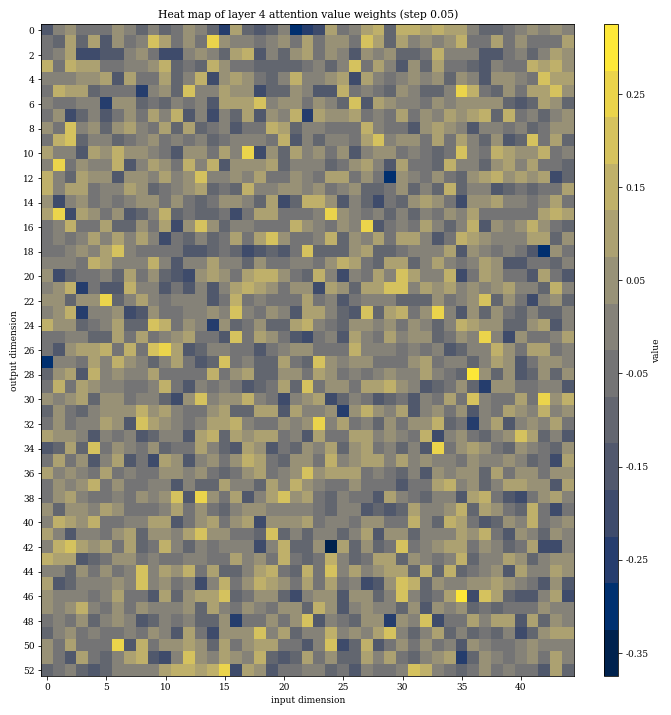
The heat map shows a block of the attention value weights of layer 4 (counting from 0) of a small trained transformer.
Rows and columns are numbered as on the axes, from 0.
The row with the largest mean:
44
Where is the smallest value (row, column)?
42, 24
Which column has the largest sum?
27
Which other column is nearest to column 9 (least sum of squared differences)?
4
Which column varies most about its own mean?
35
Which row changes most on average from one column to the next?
7
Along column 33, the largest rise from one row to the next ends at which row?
34
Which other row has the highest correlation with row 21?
2
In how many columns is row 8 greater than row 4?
14
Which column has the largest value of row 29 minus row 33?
22
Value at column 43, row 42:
-0.2
